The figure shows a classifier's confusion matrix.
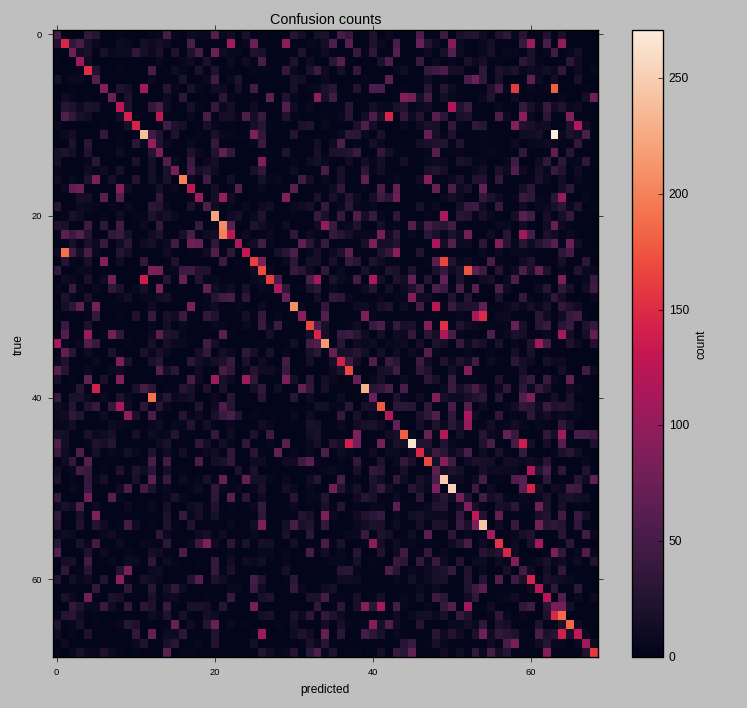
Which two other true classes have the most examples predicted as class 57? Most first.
44, 67
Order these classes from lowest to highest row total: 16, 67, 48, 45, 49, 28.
67, 48, 16, 28, 49, 45
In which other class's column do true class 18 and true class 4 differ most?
21
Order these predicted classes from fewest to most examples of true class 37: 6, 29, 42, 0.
6, 42, 29, 0
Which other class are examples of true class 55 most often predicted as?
47
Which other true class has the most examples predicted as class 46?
1
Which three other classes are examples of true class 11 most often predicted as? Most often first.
63, 25, 47
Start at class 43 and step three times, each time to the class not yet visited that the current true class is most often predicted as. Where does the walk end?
54
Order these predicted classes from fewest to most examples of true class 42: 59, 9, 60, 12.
59, 60, 12, 9
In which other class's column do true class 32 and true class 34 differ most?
49
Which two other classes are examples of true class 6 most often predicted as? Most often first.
63, 58
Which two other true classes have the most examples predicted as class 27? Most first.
7, 44
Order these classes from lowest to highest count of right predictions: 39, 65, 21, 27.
27, 65, 21, 39
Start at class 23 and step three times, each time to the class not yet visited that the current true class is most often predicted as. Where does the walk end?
8
